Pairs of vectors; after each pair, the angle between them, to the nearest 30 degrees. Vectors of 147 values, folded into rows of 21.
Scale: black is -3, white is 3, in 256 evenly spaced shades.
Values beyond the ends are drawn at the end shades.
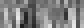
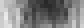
60 degrees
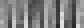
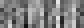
150 degrees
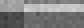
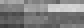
30 degrees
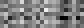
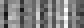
120 degrees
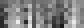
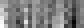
150 degrees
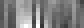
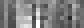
30 degrees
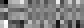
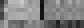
60 degrees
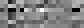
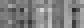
60 degrees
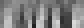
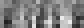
150 degrees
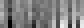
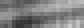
90 degrees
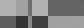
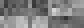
150 degrees
